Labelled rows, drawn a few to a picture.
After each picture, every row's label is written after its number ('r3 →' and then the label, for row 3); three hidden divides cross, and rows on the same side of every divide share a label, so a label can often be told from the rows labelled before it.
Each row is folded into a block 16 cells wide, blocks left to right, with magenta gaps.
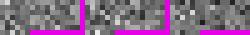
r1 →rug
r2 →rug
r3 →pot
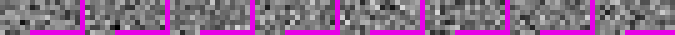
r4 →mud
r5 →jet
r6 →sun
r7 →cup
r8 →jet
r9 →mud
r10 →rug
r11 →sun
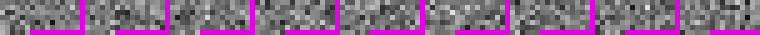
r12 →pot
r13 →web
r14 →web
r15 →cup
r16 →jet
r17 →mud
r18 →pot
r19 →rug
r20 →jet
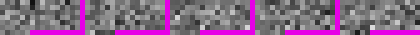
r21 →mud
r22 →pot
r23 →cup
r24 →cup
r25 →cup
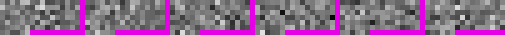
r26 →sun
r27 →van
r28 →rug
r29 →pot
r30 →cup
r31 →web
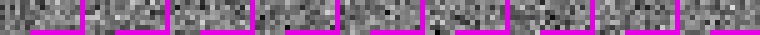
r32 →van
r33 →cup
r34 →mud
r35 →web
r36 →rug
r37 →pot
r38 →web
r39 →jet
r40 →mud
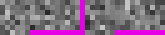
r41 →rug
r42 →mud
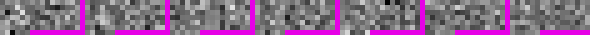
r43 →pot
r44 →pot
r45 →jet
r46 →pot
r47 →sun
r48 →web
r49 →jet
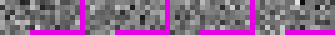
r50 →jet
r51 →web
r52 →jet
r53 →sun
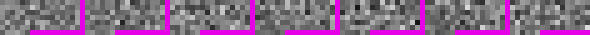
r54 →jet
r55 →sun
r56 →mud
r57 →jet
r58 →mud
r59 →sun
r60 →pot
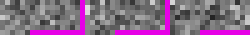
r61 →mud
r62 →pot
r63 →web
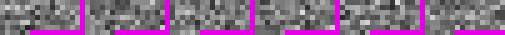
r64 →jet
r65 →cup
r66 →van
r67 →pot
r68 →jet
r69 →cup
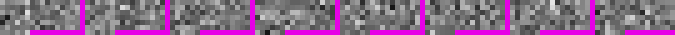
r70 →sun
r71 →sun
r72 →rug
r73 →cup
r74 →jet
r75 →pot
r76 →pot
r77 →rug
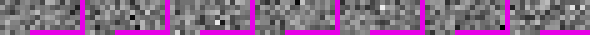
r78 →cup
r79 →pot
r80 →pot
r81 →van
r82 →mud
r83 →web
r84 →jet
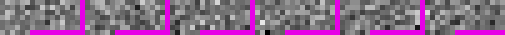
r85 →mud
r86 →jet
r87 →rug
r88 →pot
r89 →web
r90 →pot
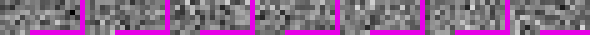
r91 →cup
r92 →sun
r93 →jet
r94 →jet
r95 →jet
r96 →van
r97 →pot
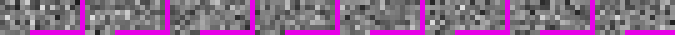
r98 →mud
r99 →cup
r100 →rug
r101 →van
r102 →sun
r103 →pot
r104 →mud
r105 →mud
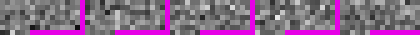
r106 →web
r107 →mud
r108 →jet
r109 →mud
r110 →web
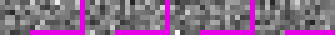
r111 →jet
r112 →sun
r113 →pot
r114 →sun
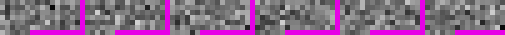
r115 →pot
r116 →mud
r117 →web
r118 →web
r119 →cup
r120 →web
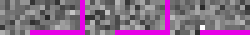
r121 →sun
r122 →jet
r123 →cup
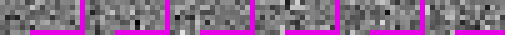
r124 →web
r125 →pot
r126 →web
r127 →sun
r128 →rug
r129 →sun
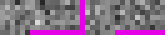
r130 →van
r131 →pot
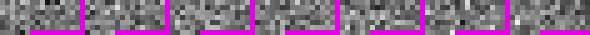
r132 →sun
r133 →jet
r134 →van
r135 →sun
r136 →cup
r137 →sun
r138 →cup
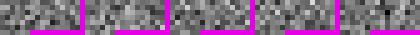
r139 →jet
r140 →cup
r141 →jet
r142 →jet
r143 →van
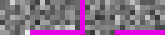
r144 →sun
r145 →rug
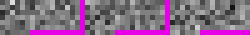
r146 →mud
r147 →rug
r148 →sun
